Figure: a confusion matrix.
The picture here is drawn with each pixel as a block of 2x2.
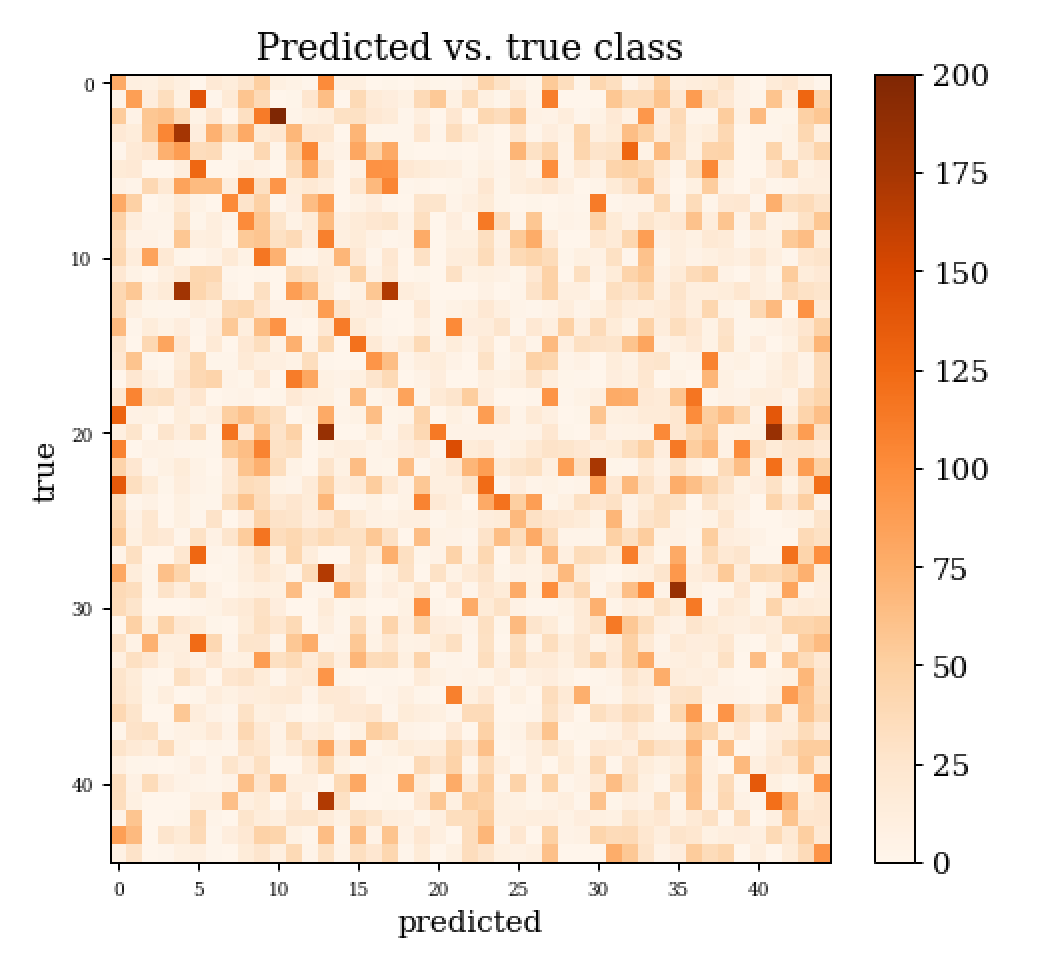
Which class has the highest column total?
13
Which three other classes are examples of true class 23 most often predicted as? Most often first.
0, 44, 30
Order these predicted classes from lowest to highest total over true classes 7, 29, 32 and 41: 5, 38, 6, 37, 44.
37, 6, 38, 44, 5
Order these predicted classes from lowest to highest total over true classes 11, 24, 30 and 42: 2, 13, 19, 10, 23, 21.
2, 10, 21, 13, 23, 19
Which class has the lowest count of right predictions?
35
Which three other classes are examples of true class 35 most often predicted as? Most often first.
21, 42, 29
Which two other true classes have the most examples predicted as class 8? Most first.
6, 3
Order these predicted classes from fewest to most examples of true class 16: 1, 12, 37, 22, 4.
22, 4, 12, 1, 37
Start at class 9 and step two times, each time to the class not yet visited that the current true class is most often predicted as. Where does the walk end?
43
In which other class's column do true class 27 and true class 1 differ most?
42
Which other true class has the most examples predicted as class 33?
29
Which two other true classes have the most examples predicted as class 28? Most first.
22, 14
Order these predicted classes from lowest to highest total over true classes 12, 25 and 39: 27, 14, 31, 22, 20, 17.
22, 20, 14, 27, 31, 17
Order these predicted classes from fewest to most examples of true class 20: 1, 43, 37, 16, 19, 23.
23, 16, 1, 19, 37, 43
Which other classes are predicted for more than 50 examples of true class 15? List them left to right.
3, 11, 27, 32, 33, 44
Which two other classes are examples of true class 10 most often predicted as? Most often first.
9, 2
